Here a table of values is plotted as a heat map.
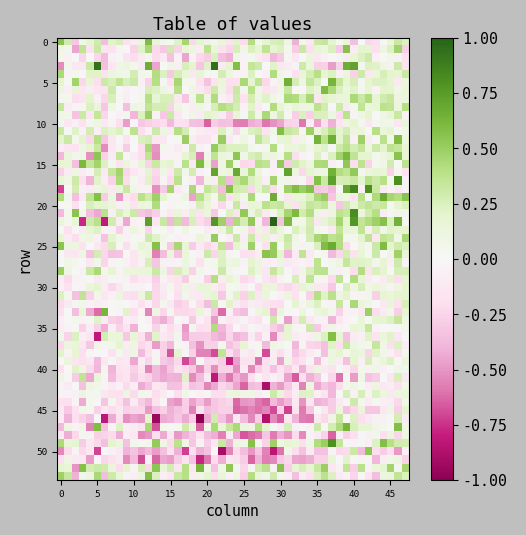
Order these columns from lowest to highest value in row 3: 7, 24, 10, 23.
7, 10, 23, 24
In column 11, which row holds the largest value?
19
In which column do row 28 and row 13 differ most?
13
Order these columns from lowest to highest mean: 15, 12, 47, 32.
15, 32, 12, 47
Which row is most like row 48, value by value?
45
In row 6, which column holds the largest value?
36
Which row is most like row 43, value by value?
30
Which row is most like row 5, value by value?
11
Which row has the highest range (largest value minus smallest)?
22
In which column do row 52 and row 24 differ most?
21
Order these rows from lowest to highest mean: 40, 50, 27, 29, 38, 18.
50, 40, 38, 29, 27, 18
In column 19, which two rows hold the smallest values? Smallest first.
46, 51
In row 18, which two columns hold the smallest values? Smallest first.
0, 13
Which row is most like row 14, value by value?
47
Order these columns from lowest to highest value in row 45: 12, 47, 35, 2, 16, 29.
29, 12, 16, 2, 35, 47
